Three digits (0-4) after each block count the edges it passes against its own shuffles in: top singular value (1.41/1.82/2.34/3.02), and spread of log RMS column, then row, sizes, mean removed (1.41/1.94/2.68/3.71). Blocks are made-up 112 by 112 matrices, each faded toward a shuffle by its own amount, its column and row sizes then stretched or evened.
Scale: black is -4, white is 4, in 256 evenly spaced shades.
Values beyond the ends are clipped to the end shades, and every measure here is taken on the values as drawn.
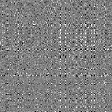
4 3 3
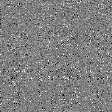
0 2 2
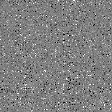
1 2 2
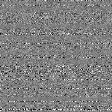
0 0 4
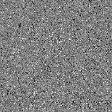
1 2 1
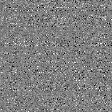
0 2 3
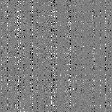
2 4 2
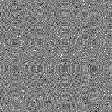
4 0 0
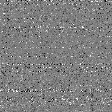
0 0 3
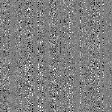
0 4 1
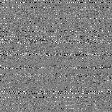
0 1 4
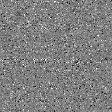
2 1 2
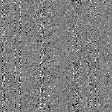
2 4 1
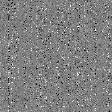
1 3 0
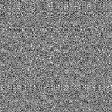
3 1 2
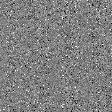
0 2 0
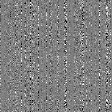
2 4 1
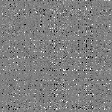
2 3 3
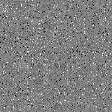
2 1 1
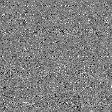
1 1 3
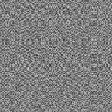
4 1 2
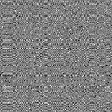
4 1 3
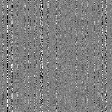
3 4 0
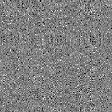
3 2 1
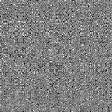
3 1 2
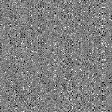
3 2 0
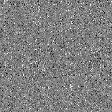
1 1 1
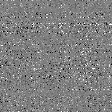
1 1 3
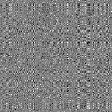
4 3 2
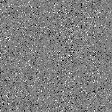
1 2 1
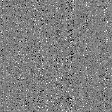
0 3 1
